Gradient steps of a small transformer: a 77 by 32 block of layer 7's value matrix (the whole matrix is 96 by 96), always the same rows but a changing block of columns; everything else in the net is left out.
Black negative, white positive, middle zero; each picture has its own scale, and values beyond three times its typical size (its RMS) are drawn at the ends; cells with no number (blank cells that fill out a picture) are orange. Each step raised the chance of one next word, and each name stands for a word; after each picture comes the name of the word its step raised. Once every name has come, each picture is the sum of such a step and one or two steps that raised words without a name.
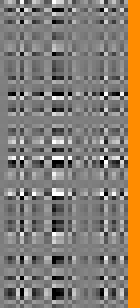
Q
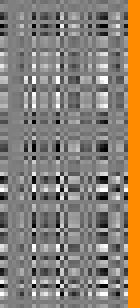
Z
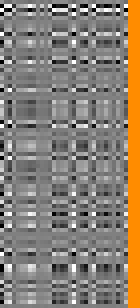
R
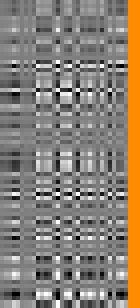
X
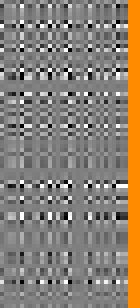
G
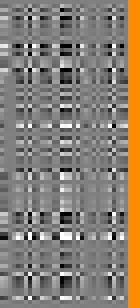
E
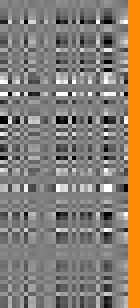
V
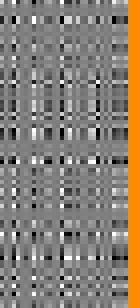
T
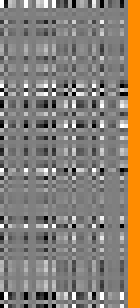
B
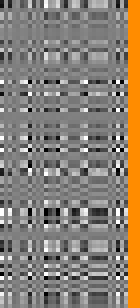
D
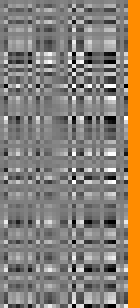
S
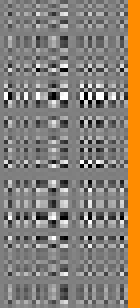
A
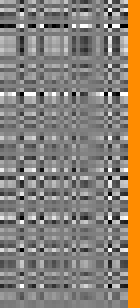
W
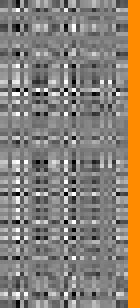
X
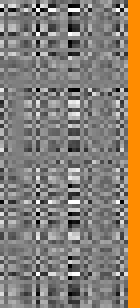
R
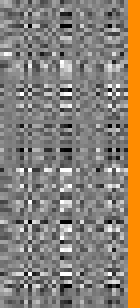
D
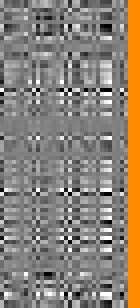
X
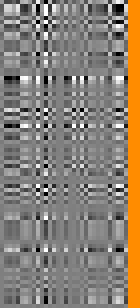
G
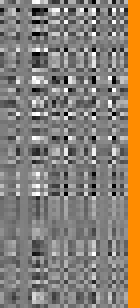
Q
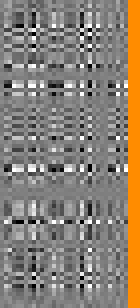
W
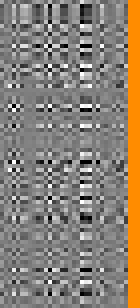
G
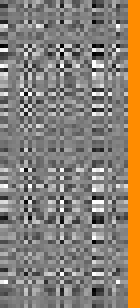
G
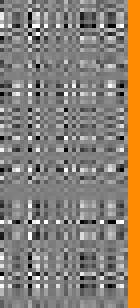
W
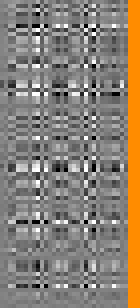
W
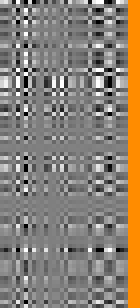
B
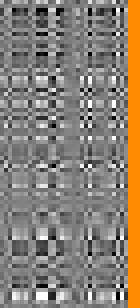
E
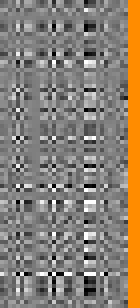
A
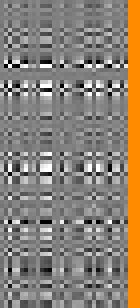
X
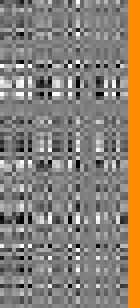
Z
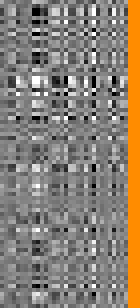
V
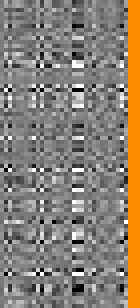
A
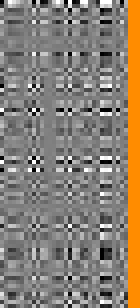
B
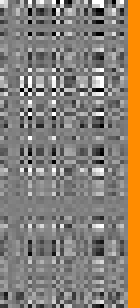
B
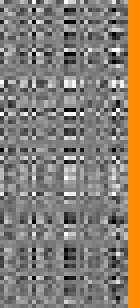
Q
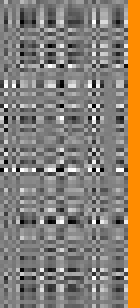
V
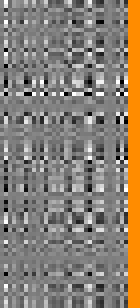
V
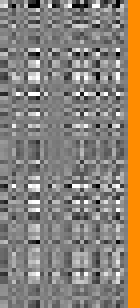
G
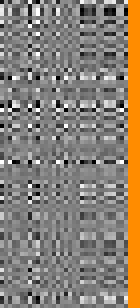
G
